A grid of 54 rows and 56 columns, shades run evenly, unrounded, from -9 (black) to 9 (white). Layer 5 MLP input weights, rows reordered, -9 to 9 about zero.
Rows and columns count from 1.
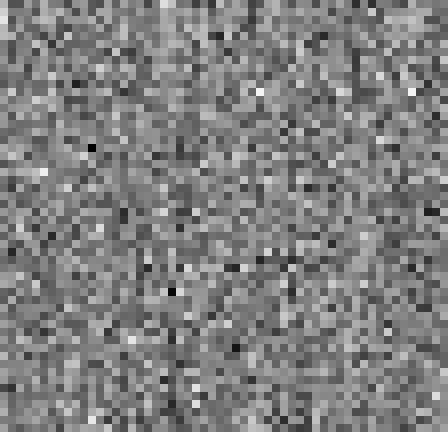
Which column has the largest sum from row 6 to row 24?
38
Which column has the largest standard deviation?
22
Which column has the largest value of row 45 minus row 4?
32
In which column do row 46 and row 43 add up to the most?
10
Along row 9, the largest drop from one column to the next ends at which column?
25
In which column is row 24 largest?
9
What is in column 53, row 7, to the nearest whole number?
-2
